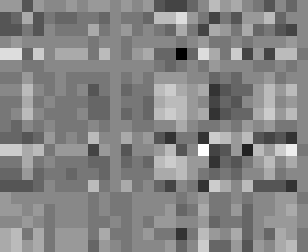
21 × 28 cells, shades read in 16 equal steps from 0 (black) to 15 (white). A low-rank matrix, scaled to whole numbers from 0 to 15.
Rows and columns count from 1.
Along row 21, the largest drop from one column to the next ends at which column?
20
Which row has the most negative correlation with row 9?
1
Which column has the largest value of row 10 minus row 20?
17
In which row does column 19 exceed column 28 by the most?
13
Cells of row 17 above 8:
4
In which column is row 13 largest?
19
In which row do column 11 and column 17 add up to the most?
2
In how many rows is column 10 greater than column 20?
14
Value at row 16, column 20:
12
